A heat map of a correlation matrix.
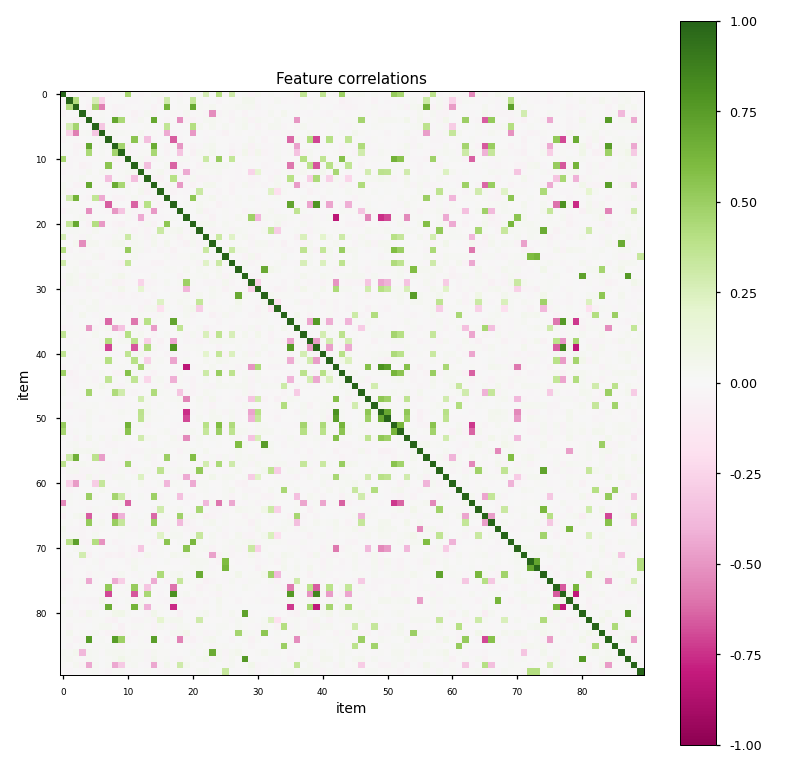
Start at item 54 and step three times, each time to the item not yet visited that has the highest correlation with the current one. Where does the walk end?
83
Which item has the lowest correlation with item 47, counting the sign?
19
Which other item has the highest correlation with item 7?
79
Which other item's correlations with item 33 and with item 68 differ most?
74
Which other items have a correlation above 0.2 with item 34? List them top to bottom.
45, 48, 61, 82, 85
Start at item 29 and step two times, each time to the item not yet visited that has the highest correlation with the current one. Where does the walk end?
70
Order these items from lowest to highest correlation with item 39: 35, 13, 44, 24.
44, 24, 13, 35
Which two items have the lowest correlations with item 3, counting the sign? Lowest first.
23, 86
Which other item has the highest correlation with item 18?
65
